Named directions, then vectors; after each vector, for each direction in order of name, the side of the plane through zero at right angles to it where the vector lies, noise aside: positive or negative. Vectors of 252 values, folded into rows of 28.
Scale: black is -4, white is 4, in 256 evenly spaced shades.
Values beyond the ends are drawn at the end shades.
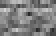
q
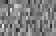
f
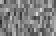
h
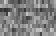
negative, negative, negative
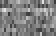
positive, positive, positive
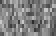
positive, negative, positive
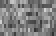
positive, negative, positive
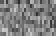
positive, negative, negative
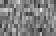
positive, positive, positive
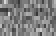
negative, negative, negative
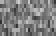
negative, positive, positive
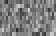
positive, positive, negative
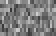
negative, positive, positive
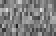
positive, positive, positive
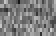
negative, negative, negative
